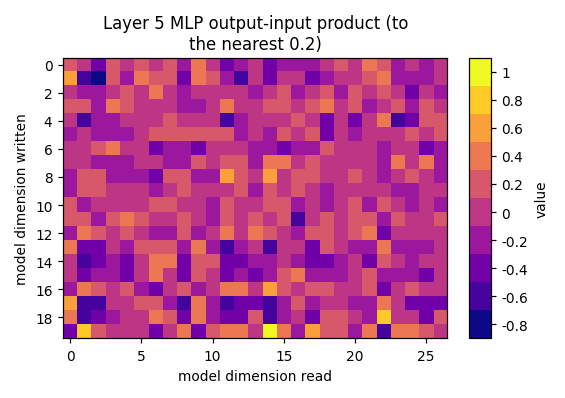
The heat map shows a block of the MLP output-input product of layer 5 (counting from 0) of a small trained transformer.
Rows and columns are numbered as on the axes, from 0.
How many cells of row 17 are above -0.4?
17
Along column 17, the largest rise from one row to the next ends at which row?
19
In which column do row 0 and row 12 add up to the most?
21
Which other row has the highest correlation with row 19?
16
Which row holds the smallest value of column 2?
1
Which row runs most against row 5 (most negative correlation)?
6
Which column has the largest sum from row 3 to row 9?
14
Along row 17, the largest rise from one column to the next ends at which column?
9
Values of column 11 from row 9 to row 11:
0 0.2 0.2
